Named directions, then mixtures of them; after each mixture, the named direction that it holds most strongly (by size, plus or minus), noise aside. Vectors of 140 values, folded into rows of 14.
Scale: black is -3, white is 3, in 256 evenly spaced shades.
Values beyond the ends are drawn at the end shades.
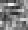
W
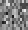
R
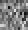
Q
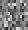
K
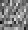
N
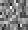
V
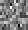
V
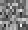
V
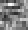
W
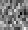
Q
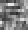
W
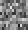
V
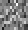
V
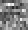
W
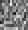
N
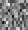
R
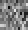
Q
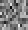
V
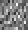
N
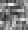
W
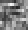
W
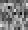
Q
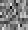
V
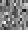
R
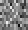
V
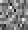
V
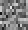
V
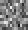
V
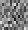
N
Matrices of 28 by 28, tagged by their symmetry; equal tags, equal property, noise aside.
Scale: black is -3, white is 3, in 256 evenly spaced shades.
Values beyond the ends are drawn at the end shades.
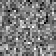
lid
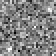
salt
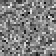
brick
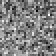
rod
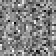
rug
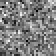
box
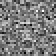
lid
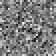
salt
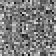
rug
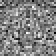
lid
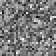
salt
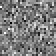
brick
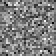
brick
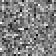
box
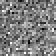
salt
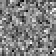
box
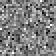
box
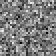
salt
